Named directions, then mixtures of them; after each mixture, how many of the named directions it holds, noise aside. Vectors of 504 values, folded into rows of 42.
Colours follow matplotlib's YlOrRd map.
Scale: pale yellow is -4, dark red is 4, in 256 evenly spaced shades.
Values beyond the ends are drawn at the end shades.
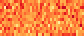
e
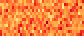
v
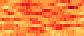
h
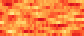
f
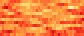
one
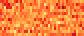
two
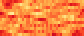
two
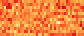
two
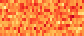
three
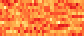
four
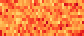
two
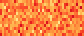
two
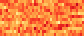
four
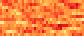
three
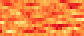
two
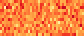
one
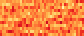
four
